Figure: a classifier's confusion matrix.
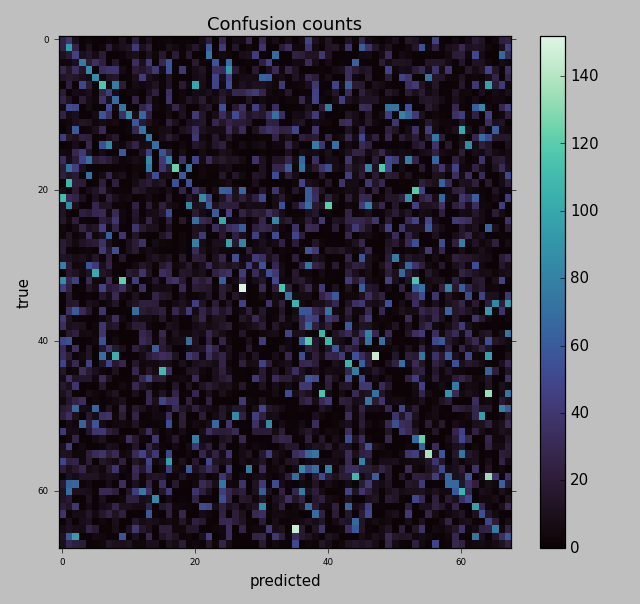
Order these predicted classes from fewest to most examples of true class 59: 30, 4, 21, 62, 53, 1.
4, 53, 62, 21, 30, 1
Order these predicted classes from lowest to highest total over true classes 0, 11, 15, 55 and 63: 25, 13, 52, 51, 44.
51, 44, 25, 52, 13
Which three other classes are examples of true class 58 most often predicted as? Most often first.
64, 44, 35
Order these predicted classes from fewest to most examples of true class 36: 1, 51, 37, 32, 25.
32, 51, 25, 1, 37
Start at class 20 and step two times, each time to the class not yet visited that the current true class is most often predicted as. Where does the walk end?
54
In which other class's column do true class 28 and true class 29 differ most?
50
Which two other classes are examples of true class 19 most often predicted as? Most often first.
1, 57
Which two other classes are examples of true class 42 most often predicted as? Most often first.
47, 8
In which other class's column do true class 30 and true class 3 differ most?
0
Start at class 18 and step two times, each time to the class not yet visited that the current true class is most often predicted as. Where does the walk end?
25
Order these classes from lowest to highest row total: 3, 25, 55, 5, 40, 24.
3, 5, 25, 24, 40, 55
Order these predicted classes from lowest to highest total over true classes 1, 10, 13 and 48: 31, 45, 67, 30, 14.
14, 31, 30, 67, 45
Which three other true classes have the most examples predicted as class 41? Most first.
14, 34, 6
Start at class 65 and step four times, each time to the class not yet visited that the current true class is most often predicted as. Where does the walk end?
16
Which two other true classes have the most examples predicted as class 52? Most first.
21, 16
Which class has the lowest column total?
10
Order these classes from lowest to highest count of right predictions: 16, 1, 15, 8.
15, 8, 16, 1
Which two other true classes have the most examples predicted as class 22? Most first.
2, 1
